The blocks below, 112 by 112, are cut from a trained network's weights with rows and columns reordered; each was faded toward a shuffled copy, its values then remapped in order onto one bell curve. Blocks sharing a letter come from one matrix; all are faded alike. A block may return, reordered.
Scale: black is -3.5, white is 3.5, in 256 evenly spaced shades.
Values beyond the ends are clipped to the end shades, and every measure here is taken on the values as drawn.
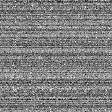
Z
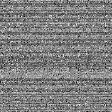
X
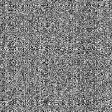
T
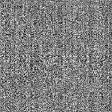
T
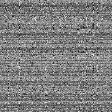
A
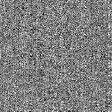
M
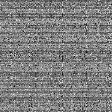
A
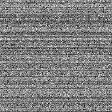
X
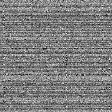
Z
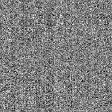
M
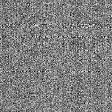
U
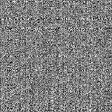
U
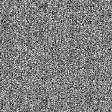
M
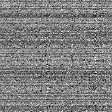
X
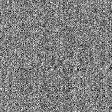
M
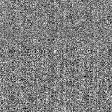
U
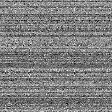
Z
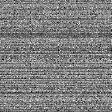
X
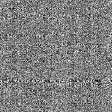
U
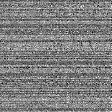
Z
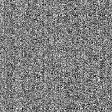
T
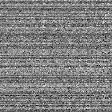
Z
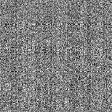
T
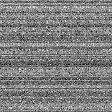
Z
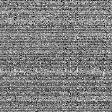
X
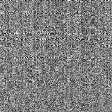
T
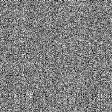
M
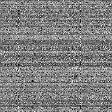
A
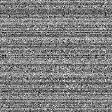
Z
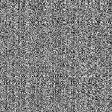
T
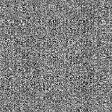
U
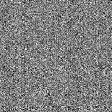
M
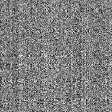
T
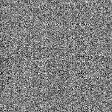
M
